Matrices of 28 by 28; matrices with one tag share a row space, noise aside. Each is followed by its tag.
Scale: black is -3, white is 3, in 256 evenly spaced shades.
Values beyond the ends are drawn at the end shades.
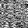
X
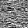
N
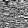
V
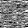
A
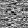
N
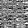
A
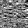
A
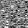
V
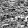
V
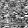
V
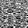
X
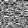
X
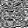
X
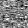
V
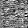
V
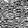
X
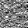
X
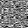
X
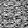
X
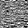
V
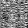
V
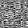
X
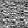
V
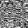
X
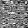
V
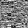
N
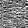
A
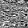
V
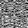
X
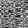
X
